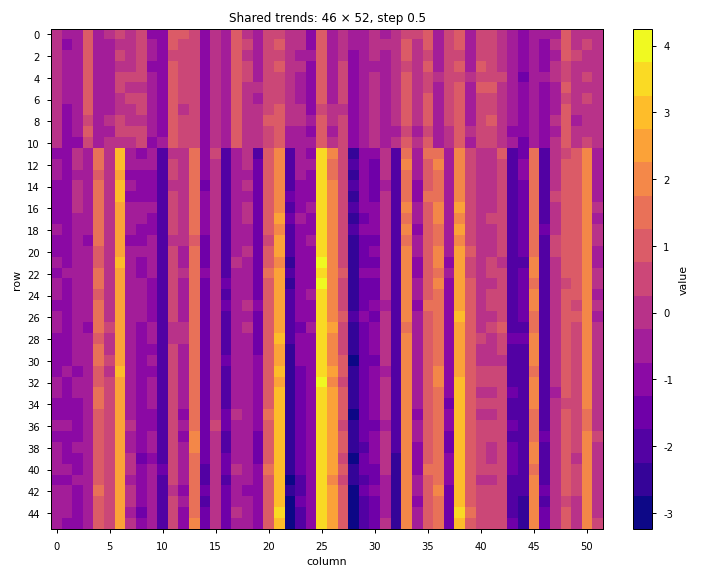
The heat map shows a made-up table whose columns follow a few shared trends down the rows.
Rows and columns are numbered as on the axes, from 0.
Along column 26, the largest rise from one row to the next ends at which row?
11
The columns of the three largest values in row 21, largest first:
25, 6, 38
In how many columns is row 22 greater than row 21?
14
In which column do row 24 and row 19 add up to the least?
28
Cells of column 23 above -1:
15
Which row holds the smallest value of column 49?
8
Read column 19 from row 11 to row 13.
-2 -1.5 -1.5
